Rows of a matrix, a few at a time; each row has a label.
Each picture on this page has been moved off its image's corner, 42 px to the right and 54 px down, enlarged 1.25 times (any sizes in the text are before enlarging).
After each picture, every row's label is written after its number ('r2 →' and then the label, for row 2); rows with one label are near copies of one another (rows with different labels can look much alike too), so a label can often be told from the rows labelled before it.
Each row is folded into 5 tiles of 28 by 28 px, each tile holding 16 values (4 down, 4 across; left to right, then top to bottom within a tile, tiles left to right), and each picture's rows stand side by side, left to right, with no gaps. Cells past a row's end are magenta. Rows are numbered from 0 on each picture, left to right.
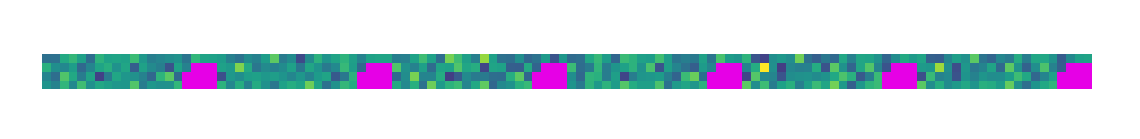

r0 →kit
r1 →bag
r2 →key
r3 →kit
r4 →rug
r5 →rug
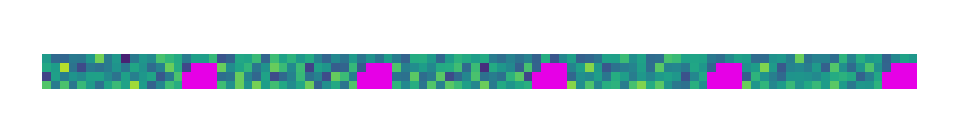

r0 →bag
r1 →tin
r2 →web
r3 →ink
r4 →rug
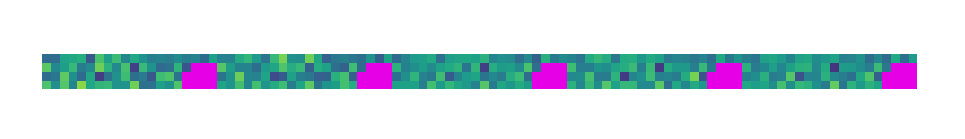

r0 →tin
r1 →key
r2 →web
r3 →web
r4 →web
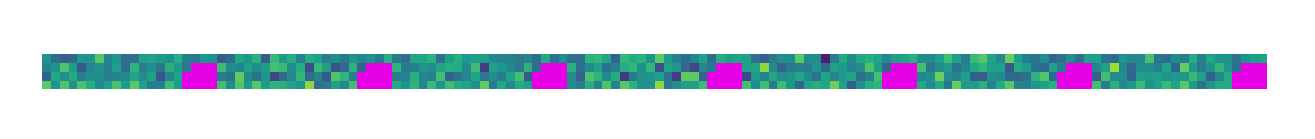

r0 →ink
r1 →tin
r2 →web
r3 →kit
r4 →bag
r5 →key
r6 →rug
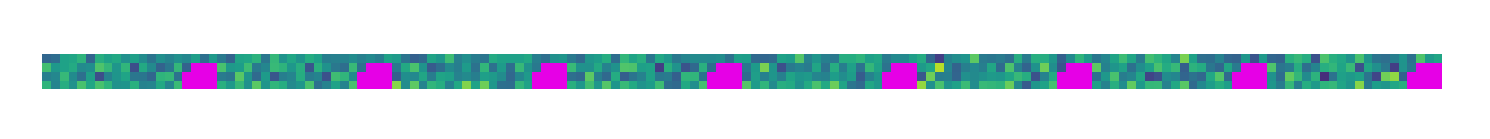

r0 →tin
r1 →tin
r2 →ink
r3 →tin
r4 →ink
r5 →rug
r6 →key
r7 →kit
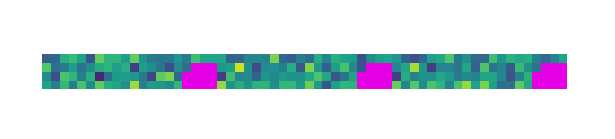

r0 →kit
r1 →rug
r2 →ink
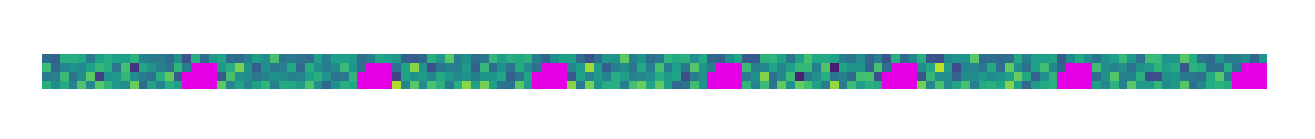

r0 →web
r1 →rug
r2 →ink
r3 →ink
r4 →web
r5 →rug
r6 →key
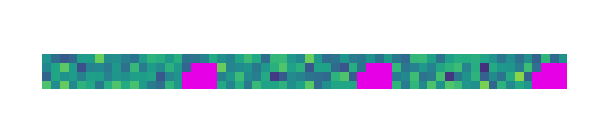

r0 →ink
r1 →key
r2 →web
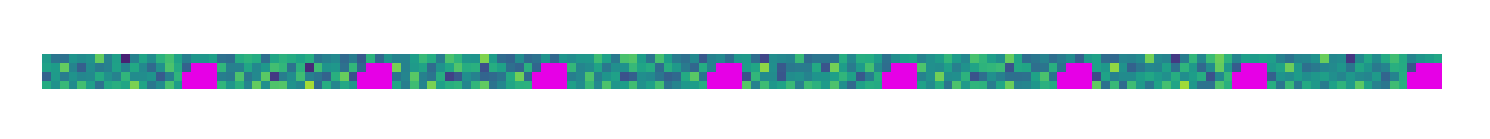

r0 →bag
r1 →web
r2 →key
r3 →key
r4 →rug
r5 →key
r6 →bag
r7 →bag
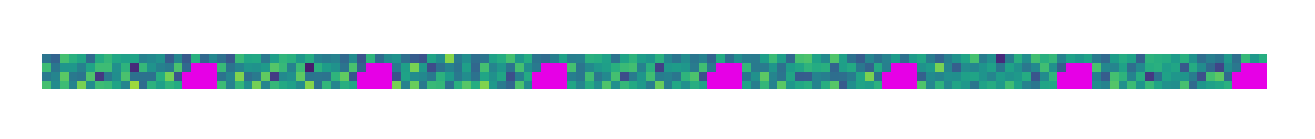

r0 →web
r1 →web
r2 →ink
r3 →web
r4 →key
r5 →bag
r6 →kit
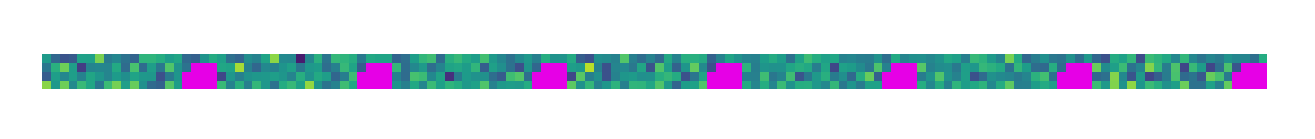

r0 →ink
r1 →bag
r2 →kit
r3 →rug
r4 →web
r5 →key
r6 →tin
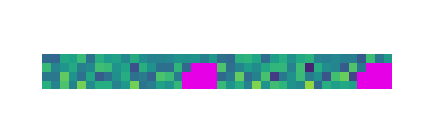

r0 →tin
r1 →web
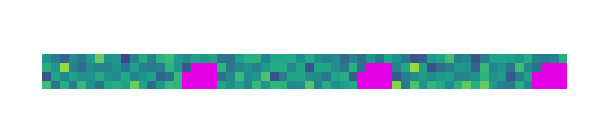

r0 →bag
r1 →web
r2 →ink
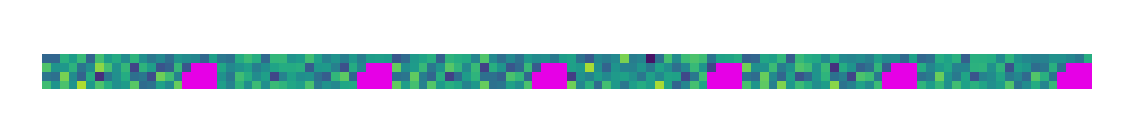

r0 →tin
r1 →kit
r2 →tin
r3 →bag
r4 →tin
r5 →tin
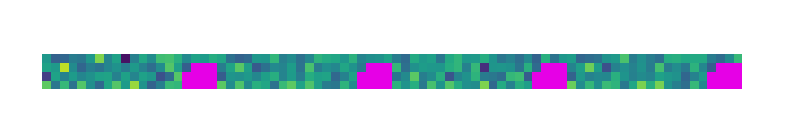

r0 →bag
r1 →ink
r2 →web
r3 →ink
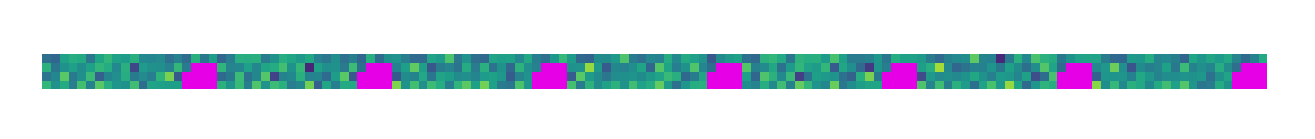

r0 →web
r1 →web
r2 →ink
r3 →rug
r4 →kit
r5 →bag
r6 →ink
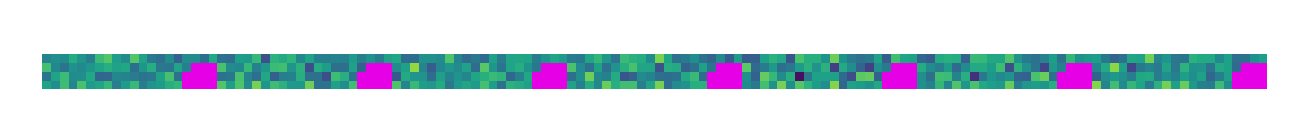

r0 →key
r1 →tin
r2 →rug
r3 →key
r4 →kit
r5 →kit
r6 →ink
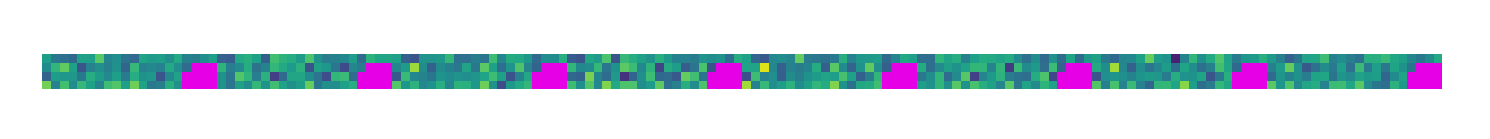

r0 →ink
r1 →kit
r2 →rug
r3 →tin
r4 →rug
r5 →web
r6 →bag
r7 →ink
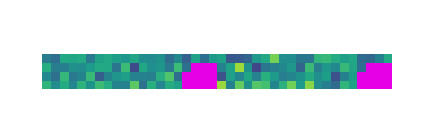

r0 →web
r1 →ink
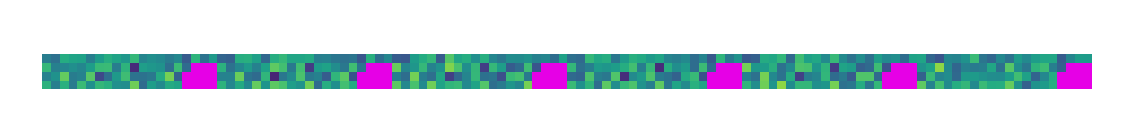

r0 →web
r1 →web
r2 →tin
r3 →web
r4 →tin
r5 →rug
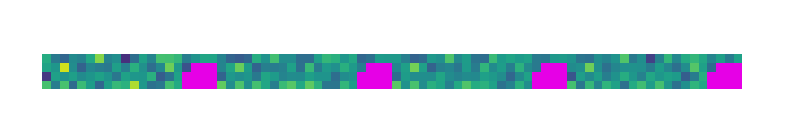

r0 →bag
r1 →ink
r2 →ink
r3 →bag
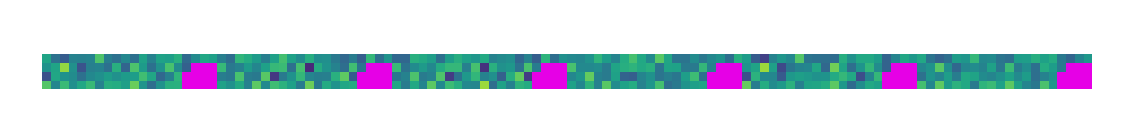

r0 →rug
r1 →web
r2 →web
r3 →key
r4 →rug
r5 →ink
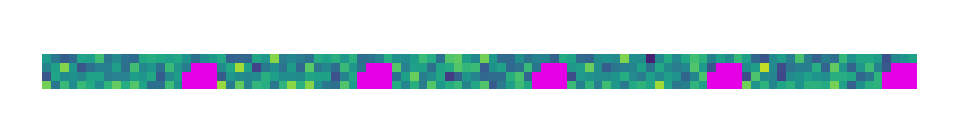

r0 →ink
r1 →ink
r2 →key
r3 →bag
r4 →rug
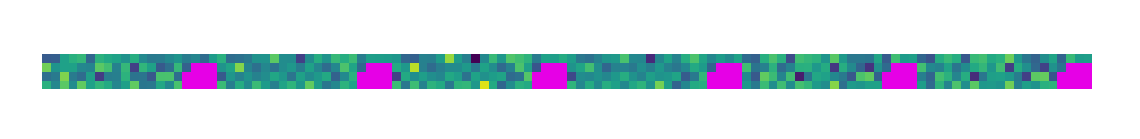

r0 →tin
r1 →bag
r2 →bag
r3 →bag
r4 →kit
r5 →kit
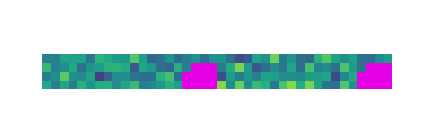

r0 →key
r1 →ink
